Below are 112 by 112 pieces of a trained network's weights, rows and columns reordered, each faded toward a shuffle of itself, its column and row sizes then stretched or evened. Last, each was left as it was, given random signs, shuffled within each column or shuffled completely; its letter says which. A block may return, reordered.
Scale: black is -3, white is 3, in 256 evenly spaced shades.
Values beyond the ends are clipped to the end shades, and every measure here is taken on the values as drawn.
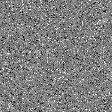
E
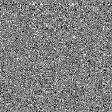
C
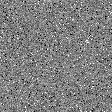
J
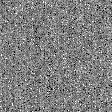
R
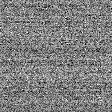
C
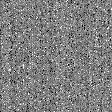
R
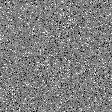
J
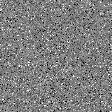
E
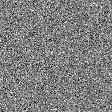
J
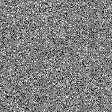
C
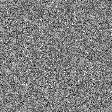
E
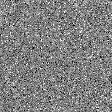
E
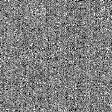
C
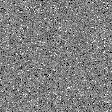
E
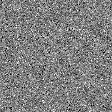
E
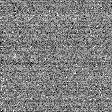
C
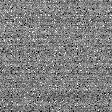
C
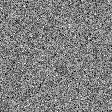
J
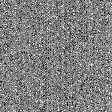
R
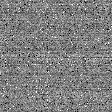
C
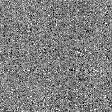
C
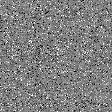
E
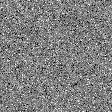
J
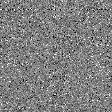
E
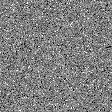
J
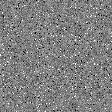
E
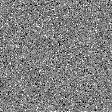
E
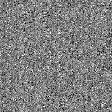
C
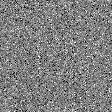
R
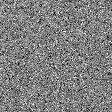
J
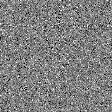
E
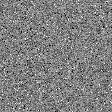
R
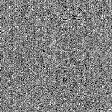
C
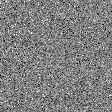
J
